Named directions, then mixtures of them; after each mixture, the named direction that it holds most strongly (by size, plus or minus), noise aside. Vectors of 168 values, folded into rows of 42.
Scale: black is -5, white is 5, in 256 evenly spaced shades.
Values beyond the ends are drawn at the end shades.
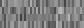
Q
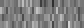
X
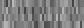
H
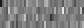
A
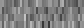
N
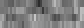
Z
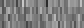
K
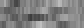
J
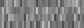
N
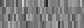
K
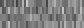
K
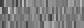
K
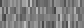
Q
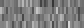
X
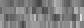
Z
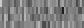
N
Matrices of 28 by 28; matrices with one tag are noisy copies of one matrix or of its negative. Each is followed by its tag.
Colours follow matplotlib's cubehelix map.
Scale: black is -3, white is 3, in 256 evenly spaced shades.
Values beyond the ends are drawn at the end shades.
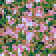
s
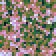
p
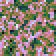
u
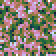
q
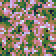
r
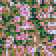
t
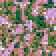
r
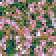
u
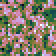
r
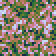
q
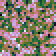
p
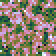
r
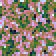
u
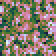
t
